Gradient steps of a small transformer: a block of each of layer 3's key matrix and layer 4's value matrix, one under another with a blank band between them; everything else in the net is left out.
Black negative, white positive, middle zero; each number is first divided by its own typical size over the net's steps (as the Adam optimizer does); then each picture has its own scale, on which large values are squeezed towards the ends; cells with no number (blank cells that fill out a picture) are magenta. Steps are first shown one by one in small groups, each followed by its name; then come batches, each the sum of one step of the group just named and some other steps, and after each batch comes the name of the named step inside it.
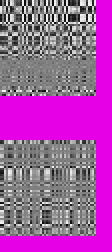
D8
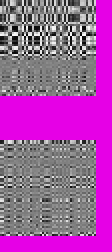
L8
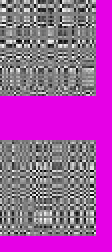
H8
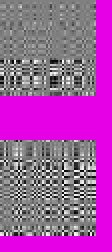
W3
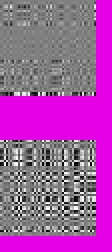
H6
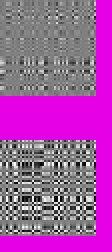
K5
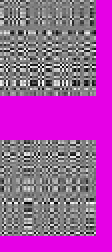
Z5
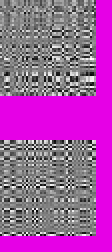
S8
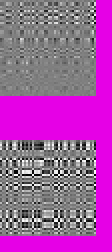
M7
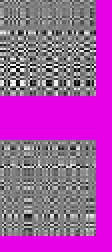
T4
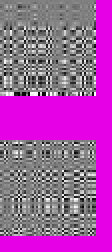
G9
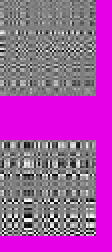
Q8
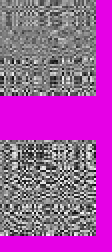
W3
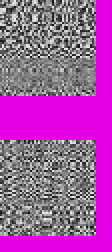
H8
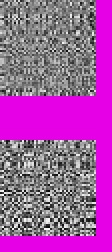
Q8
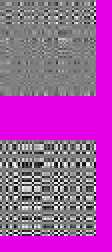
K5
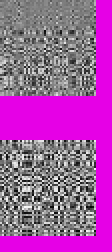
K5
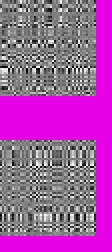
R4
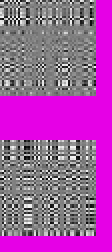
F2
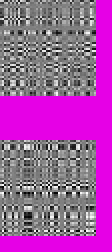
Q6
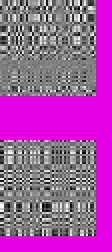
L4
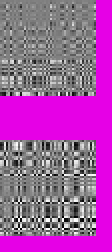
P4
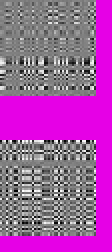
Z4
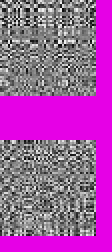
F2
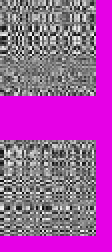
L4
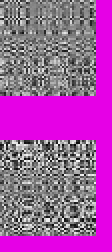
P4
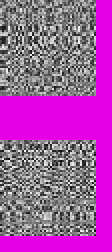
R4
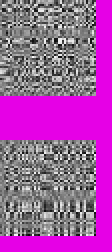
Z4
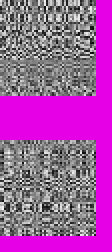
L4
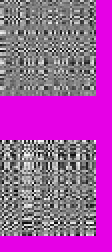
Z4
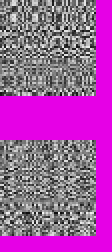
Q6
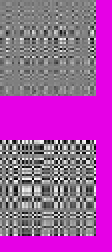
Z4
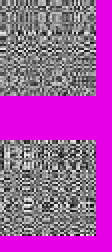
L4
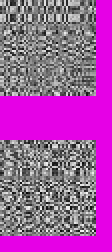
Q6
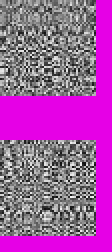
R4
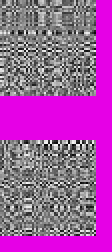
Q6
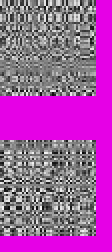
L4
